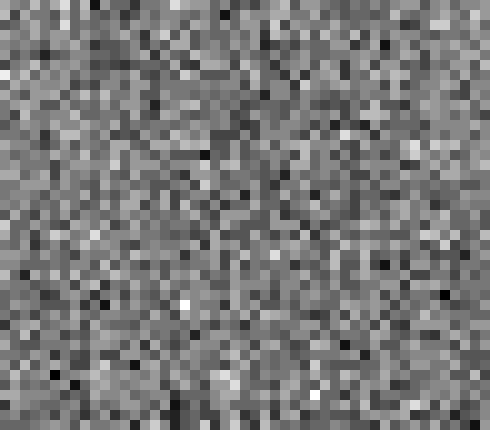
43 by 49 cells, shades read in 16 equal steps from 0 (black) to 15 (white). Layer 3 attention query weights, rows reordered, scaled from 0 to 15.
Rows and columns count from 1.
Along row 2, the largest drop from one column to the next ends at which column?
2
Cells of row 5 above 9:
6
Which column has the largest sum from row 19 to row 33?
37
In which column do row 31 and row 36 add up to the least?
11
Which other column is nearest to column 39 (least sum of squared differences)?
30
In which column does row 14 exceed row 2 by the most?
35
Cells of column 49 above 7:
21
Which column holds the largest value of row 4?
17
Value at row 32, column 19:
10
